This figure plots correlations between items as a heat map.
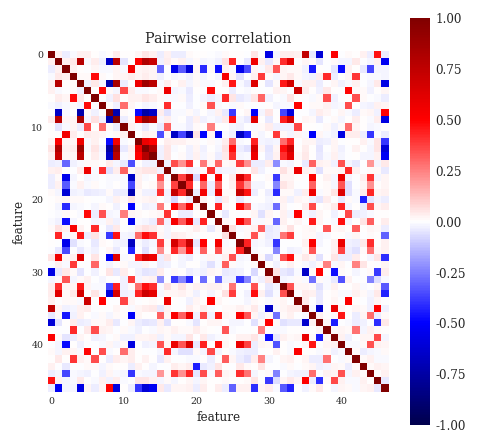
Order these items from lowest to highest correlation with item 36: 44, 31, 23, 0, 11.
11, 31, 0, 44, 23
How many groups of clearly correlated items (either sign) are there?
6
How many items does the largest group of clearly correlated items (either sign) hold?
14
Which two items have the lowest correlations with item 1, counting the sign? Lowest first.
8, 46
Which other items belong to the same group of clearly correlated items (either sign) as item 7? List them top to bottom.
5, 10, 16, 22, 34, 41
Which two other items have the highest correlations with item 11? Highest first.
2, 31
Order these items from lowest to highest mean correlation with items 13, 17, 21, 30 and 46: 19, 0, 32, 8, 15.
0, 8, 32, 15, 19
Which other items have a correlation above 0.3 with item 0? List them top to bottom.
35, 39, 45
